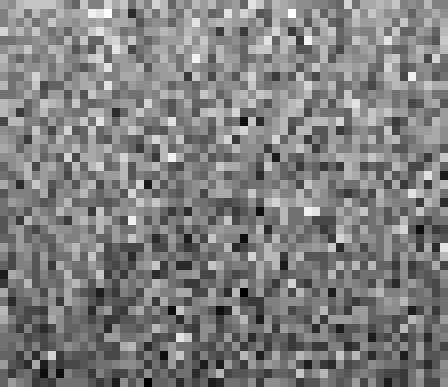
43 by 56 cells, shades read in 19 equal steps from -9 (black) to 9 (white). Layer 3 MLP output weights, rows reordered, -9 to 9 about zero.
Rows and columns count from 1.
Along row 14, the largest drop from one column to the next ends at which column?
33
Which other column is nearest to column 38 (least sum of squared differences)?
19
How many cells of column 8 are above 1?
15
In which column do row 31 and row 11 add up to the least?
1
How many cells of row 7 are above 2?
13
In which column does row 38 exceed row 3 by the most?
23
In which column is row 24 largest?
39
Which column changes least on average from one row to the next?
48
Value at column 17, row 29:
-6
